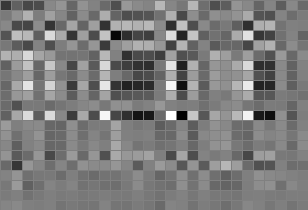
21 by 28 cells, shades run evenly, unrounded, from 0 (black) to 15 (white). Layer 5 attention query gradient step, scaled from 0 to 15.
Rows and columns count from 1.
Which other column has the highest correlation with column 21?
20
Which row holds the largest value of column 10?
12
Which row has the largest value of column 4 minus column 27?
6
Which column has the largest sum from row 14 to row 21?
11
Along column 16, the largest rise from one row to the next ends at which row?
4
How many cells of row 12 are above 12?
5
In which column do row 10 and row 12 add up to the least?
17
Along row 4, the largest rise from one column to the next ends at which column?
18
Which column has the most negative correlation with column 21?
27
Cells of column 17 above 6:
12
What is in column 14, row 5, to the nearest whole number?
10
